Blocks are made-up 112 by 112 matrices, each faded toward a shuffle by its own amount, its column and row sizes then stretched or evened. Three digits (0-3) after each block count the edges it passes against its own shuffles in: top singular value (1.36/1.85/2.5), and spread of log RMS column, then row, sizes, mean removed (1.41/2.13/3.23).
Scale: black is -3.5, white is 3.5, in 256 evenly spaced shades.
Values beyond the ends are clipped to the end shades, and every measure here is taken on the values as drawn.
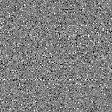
2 0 1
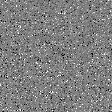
0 1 1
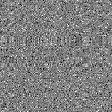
3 0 0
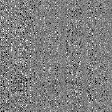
1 3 0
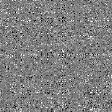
2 2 2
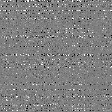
1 2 3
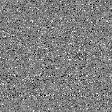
1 0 2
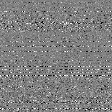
2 0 3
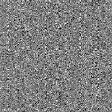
2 2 0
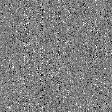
1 2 0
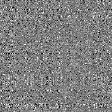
2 2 2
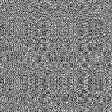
3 0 0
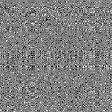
3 0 2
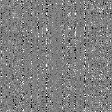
2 3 1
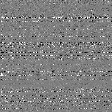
1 1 3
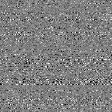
2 0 3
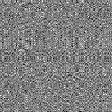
3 0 0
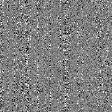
1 3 1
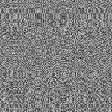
3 0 0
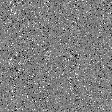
0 1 0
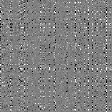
3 3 2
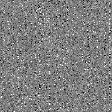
2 2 0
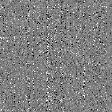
1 2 1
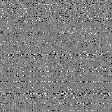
2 0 3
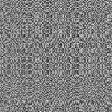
3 2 1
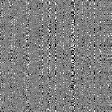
3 3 1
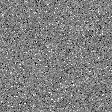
0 0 0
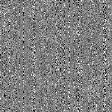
0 3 0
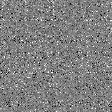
1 0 2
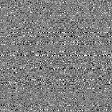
2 1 3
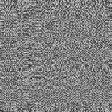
3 0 2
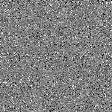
0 0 2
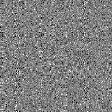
2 2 0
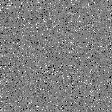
1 1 1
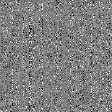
0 3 1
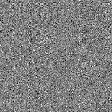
2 1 0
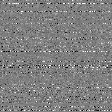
1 0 3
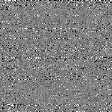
1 1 3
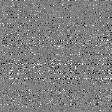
2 1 3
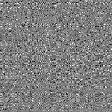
3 0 2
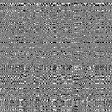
3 1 3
